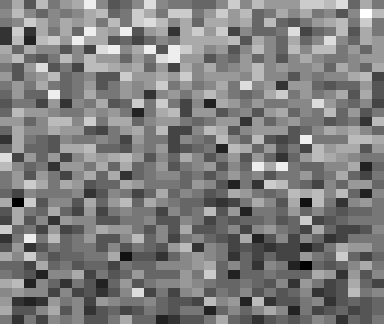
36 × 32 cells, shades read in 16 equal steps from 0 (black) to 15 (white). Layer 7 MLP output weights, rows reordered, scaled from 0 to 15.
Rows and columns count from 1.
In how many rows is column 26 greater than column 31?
20
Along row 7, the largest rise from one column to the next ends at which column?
14
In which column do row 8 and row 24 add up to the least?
7
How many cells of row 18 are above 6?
22
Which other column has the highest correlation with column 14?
21
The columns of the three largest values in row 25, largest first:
26, 2, 6
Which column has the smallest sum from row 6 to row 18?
24
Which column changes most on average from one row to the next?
3
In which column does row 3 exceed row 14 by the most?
31
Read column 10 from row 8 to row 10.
10 5 7
